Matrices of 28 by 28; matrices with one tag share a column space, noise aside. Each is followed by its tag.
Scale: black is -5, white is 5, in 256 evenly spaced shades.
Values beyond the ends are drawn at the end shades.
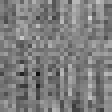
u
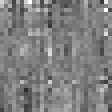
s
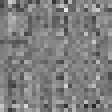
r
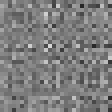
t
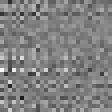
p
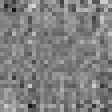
r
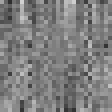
u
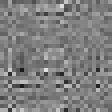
p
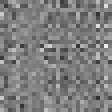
t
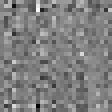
r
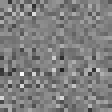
p
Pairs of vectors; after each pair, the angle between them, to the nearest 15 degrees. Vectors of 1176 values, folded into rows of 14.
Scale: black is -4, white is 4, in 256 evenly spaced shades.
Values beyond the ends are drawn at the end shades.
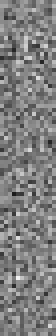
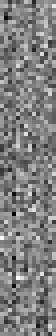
45 degrees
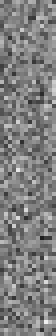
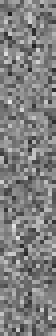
90 degrees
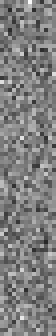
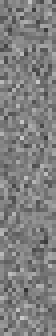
30 degrees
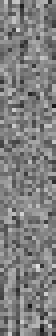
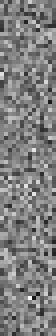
75 degrees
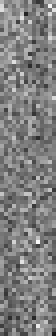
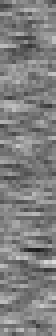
105 degrees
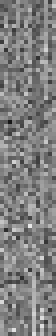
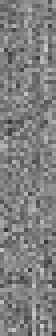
30 degrees
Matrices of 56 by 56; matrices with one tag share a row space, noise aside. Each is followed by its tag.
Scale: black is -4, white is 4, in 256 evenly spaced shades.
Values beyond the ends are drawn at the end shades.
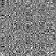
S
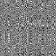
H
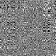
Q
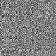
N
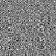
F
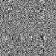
F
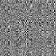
H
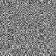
F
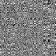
Q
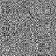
N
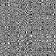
H
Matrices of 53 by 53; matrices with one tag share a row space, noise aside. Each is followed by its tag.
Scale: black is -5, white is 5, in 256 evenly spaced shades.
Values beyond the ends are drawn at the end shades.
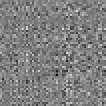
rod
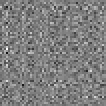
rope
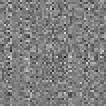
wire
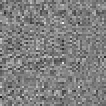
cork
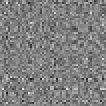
rope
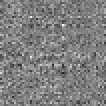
cork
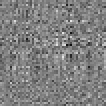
rod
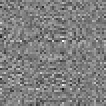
cork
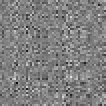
rod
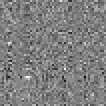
wire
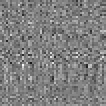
rope
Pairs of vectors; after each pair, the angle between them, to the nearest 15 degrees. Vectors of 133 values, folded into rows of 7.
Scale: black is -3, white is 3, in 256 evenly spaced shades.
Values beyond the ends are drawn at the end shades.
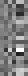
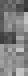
60 degrees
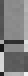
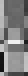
150 degrees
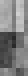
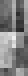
150 degrees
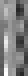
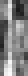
60 degrees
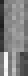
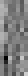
135 degrees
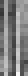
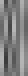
105 degrees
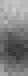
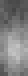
165 degrees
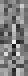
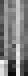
75 degrees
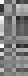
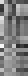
30 degrees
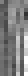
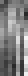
30 degrees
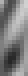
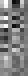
105 degrees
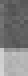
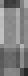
120 degrees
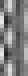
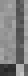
75 degrees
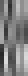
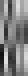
15 degrees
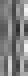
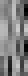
165 degrees
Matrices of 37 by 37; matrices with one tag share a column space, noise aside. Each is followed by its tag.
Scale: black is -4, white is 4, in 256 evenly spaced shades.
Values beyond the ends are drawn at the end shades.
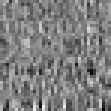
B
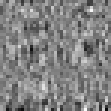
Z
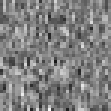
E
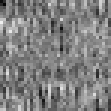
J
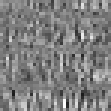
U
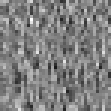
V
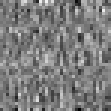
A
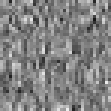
V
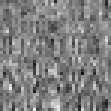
B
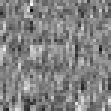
Z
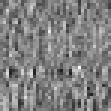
J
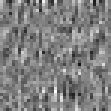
A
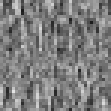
J
